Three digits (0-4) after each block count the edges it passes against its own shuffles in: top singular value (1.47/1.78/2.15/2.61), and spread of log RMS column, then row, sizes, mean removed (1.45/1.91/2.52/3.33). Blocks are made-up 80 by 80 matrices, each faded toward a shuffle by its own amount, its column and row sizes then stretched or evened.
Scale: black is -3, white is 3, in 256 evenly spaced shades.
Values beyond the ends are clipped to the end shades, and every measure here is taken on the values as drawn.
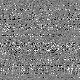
0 0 4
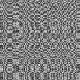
4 2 2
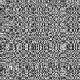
4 0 3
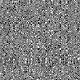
3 2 0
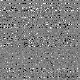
1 2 4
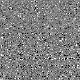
0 1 3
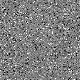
1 1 0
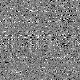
1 0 3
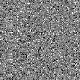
2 1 1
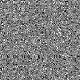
2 2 0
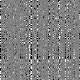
4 4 2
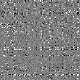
3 2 3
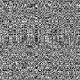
3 1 3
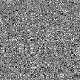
2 0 2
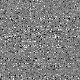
0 0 3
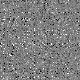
0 1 2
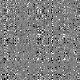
3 3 3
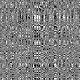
4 3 2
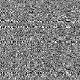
3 0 3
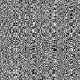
4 3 1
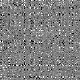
3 3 3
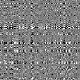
4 3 4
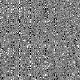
3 3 1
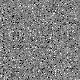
1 1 0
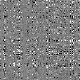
3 4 3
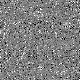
2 1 1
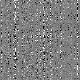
0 4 1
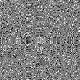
3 0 0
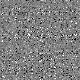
0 2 2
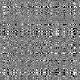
4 3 4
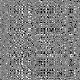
4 3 2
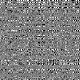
3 2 4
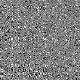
2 2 2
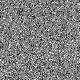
1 0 0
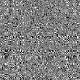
3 2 2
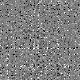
1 3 2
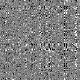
3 3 2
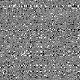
3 1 3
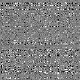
1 3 4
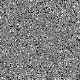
1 2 1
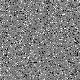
1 0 0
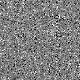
1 2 0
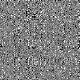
2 3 1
